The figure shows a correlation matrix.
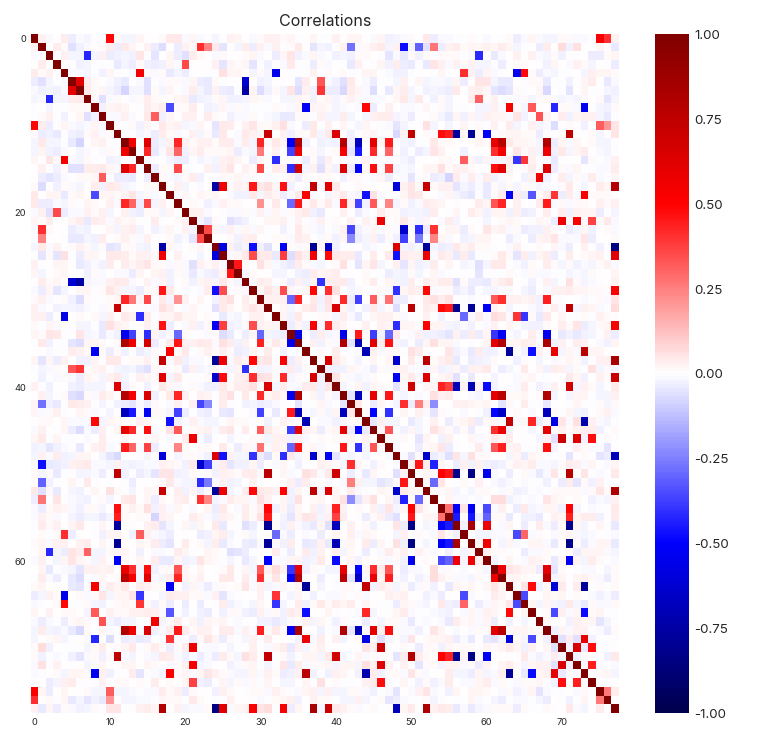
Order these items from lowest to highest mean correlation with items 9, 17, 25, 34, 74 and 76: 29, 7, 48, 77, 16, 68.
48, 68, 7, 16, 29, 77
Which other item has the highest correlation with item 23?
22
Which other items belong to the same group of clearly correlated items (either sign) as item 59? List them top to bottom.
2, 7
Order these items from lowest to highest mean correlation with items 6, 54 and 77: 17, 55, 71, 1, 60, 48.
48, 60, 1, 55, 71, 17
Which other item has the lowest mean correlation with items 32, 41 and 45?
43
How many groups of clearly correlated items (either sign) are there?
13
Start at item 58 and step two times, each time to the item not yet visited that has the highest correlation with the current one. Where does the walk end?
60
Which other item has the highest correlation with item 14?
4
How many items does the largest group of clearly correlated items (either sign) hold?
14
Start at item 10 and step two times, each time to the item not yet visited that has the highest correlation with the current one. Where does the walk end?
75
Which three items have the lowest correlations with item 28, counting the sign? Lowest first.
6, 5, 38
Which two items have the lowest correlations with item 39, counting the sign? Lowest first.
24, 48
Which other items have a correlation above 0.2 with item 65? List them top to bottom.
4, 14, 57
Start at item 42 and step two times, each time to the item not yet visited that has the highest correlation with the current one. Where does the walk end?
51
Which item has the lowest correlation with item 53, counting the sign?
49
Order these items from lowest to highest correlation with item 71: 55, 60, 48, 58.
58, 60, 48, 55
